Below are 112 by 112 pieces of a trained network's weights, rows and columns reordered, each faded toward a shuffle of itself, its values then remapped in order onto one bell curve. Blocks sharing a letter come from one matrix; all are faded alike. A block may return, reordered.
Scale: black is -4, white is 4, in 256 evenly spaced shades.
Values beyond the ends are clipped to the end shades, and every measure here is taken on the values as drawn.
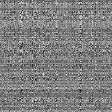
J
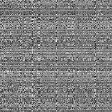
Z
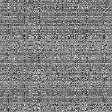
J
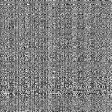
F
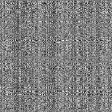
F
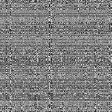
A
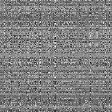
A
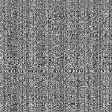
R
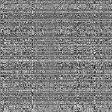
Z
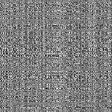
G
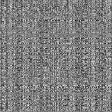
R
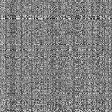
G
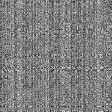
R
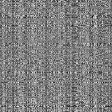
F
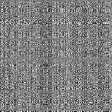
F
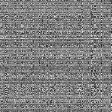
Z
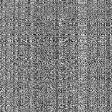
R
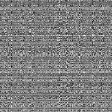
Z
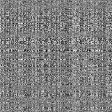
R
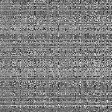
Z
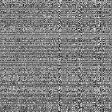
A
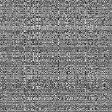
A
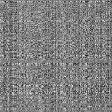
G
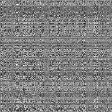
J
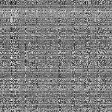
Z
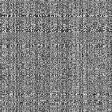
F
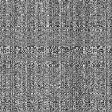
R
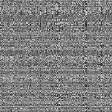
J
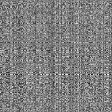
G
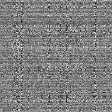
J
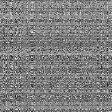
J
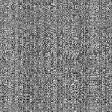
G
